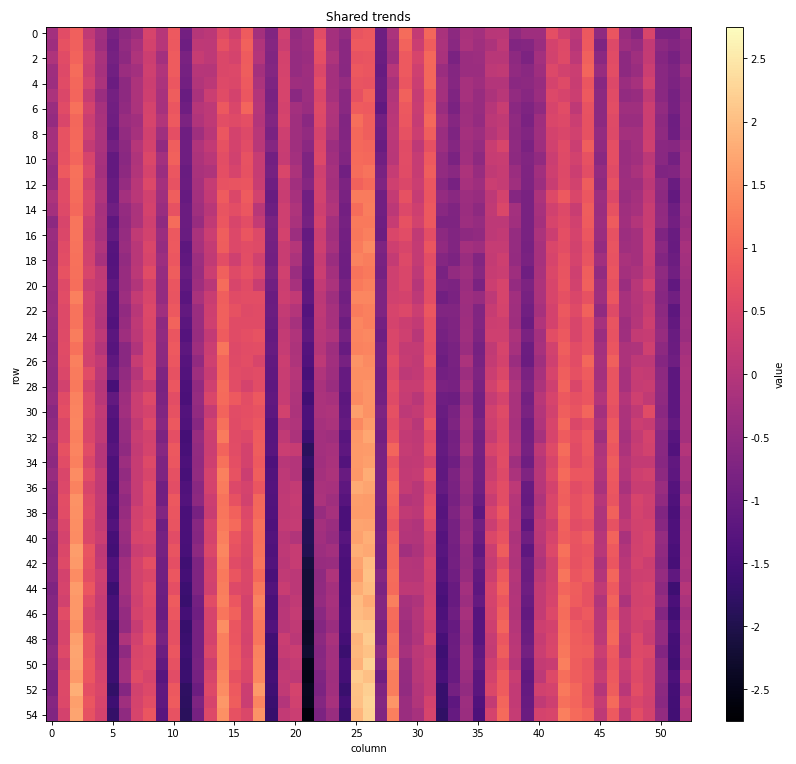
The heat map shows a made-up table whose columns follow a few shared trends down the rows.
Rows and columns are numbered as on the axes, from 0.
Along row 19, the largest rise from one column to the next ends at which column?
25
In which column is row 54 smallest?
21
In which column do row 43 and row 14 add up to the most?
26
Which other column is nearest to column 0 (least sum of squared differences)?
12
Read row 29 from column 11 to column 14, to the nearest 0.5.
-1.5 -0.5 0.5 1
